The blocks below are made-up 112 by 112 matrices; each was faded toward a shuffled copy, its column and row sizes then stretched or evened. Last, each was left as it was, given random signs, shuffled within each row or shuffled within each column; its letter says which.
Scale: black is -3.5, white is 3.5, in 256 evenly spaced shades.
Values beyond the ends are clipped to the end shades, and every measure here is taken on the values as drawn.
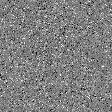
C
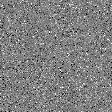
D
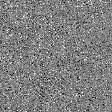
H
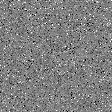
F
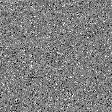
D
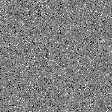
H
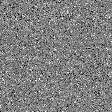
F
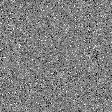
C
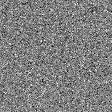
C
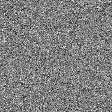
C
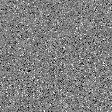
D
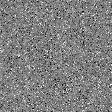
C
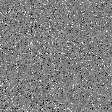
D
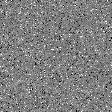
C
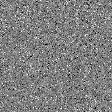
H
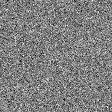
F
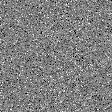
C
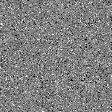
D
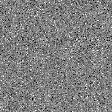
H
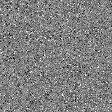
D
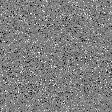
F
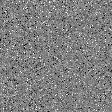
C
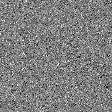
D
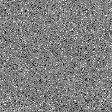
D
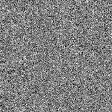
C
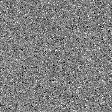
D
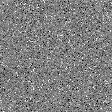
D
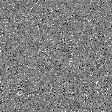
H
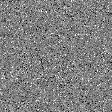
D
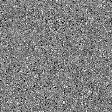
D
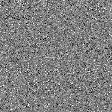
H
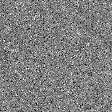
C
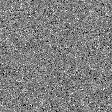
F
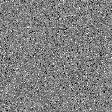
C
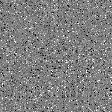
H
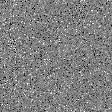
C
